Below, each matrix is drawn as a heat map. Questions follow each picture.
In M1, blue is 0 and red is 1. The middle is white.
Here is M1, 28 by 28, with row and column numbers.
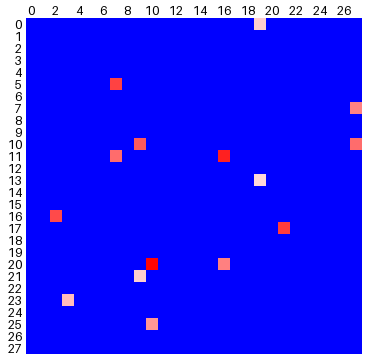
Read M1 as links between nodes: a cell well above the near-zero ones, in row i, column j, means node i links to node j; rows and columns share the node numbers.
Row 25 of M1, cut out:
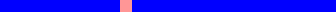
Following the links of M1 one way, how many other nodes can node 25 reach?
3
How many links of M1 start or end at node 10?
4
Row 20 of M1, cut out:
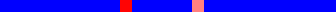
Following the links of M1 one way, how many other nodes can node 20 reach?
5
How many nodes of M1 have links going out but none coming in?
8
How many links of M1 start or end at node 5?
1
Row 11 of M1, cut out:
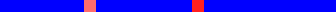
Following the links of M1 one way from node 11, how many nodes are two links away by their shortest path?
2
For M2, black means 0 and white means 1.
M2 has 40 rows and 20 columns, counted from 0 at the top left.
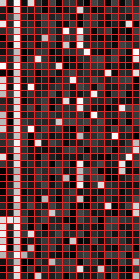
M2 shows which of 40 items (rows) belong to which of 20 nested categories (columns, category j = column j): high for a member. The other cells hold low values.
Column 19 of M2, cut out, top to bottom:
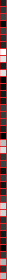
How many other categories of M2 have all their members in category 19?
4
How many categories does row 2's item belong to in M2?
1
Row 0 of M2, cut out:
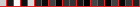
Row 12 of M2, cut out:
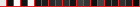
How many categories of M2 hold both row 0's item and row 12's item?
3
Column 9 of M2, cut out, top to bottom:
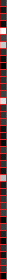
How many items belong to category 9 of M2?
4
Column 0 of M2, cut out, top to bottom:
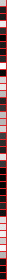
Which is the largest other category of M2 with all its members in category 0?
4
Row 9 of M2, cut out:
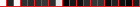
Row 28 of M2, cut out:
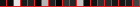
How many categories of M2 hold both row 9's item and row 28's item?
1
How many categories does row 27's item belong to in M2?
1
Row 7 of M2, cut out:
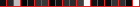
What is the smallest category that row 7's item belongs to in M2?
12
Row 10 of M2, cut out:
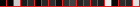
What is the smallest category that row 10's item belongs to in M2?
15
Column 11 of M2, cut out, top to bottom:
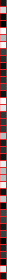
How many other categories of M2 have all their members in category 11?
5
